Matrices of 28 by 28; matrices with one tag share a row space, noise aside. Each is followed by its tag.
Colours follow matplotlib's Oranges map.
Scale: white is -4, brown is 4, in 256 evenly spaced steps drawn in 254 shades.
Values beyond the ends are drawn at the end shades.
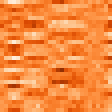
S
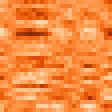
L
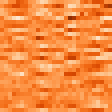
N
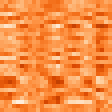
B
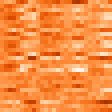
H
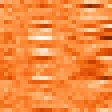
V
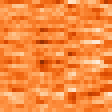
N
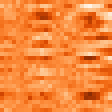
V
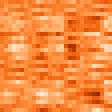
N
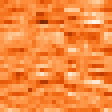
N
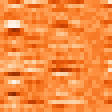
S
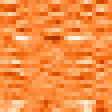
B
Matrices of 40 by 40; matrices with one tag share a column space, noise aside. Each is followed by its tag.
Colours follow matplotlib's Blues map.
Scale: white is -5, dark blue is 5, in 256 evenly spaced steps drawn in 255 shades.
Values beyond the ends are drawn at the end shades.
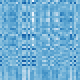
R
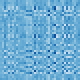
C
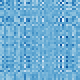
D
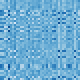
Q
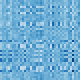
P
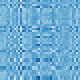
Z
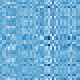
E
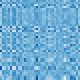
Z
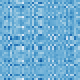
E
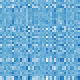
Z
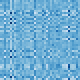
Q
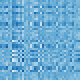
P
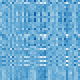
R
